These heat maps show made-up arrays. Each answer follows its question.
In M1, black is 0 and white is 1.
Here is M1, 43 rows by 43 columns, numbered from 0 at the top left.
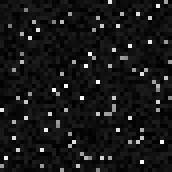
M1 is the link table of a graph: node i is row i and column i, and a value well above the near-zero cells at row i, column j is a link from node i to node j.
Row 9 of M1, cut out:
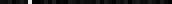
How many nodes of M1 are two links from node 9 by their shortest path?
1
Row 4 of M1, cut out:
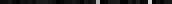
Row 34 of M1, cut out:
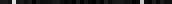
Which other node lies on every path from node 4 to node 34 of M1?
node 35
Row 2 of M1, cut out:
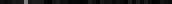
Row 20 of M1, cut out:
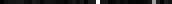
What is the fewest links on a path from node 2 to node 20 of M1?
7
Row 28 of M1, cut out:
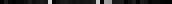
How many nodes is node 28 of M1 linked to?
4
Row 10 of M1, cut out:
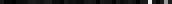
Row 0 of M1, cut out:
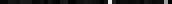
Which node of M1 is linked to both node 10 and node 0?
node 41
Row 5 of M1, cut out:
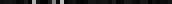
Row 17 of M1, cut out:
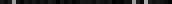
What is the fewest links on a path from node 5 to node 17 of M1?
6
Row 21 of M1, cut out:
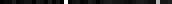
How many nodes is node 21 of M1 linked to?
2
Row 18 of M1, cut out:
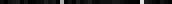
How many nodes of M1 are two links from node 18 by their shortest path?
5
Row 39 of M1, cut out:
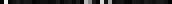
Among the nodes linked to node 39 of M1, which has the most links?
node 27
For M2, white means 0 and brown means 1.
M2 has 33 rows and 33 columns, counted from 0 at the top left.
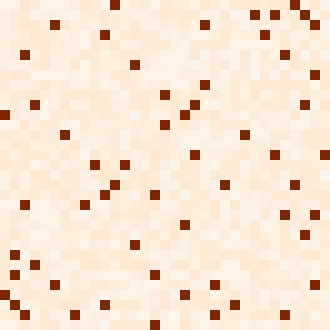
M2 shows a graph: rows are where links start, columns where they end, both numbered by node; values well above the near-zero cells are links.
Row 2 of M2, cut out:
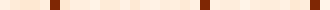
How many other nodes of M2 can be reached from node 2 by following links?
7
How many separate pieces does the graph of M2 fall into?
8
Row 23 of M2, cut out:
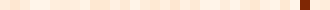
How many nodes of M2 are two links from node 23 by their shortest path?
2
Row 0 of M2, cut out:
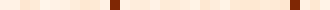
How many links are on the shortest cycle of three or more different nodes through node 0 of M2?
4
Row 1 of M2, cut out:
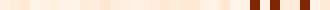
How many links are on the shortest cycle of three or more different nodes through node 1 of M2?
6
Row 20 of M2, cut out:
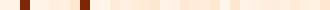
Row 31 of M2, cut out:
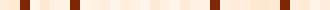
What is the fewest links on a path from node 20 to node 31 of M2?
2
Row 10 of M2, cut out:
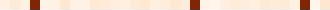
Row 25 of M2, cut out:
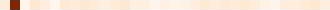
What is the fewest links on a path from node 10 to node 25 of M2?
3
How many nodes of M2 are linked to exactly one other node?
11
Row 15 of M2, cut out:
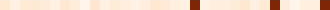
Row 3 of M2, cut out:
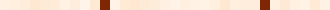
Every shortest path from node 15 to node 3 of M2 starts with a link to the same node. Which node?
node 19
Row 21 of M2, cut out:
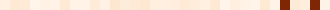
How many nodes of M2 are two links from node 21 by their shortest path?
3
